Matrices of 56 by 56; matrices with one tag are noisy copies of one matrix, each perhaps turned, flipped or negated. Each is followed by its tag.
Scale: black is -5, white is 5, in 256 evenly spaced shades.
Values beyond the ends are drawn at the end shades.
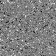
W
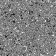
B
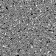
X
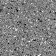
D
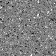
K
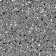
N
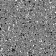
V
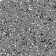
B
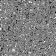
V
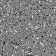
N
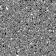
X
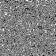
V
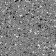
D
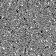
X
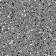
N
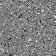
D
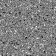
N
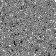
B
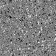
D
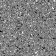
K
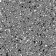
B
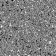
V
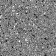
D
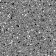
N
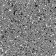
B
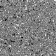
B
